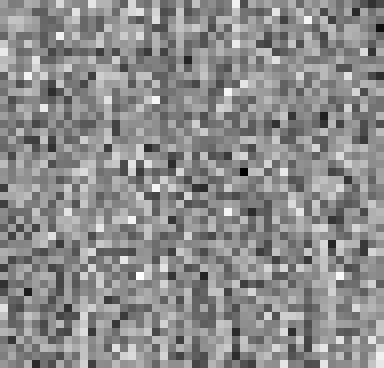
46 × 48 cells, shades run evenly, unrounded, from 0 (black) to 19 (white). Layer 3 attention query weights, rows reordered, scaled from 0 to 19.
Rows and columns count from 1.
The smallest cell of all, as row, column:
22, 31
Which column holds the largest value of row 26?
37
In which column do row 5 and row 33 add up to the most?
16
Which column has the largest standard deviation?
41
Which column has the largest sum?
11
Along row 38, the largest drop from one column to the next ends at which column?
14
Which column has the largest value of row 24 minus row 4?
20
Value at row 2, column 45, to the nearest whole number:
3
